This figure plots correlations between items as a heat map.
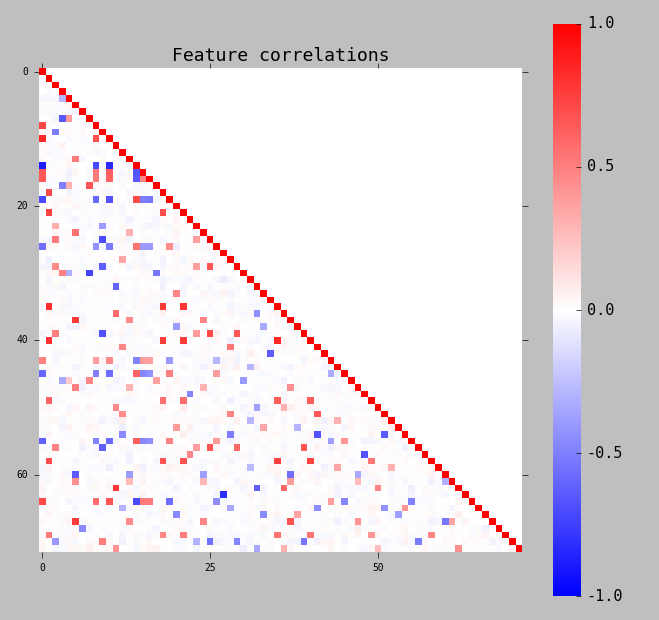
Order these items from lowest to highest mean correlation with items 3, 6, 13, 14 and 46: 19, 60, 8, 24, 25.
8, 60, 25, 24, 19
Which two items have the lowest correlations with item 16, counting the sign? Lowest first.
14, 19
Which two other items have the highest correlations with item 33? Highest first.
20, 53
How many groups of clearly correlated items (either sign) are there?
13
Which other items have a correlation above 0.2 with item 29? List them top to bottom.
2, 23, 25, 39, 56
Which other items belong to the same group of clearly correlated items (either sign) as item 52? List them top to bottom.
31, 44, 59
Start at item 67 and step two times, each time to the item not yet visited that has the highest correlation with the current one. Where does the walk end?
37
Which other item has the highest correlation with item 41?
51
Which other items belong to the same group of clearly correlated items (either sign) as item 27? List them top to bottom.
63
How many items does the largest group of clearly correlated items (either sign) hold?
12
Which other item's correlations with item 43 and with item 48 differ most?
57
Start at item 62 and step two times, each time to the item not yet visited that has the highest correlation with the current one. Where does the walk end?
36
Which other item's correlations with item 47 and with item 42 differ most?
34
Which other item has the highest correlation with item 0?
10
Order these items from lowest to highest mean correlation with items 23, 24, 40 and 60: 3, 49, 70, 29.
70, 3, 29, 49
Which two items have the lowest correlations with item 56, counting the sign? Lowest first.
9, 70
